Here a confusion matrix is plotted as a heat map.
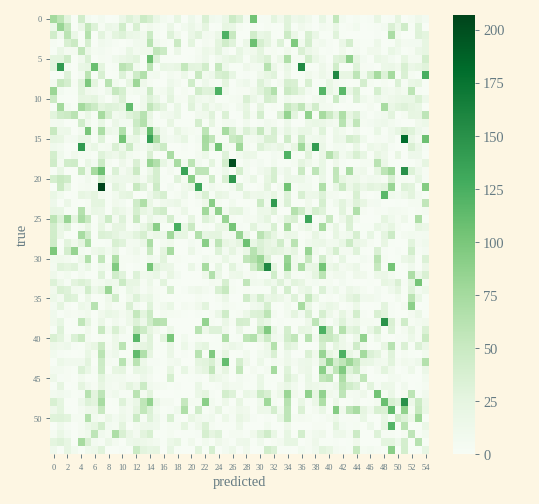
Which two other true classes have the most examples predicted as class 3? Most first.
29, 12
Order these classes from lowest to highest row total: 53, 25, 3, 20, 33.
53, 33, 3, 20, 25
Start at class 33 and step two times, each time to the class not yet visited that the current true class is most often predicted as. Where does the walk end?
4
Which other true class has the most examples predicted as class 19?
49
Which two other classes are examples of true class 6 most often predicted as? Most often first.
36, 1
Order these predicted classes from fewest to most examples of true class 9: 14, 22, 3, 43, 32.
3, 43, 22, 14, 32
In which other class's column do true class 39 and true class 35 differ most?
31
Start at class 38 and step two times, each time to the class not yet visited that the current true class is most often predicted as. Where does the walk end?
51
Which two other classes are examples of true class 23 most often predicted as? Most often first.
32, 13
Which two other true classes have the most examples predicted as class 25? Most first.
2, 43
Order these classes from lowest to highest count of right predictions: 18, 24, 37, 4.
37, 4, 18, 24
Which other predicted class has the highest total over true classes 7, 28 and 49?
41
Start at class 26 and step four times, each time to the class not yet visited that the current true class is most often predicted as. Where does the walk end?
43
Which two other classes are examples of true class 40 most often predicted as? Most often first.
12, 17
